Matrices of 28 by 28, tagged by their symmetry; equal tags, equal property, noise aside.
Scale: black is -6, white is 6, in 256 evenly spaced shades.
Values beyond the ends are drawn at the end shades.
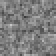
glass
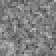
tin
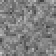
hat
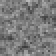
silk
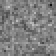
tin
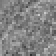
hat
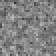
glass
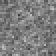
silk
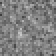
tin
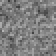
hat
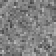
hat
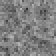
tin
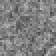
hat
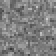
glass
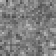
tin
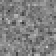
hat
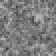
tin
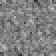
silk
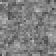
silk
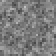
hat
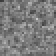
tin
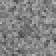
tin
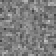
silk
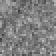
glass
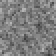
hat
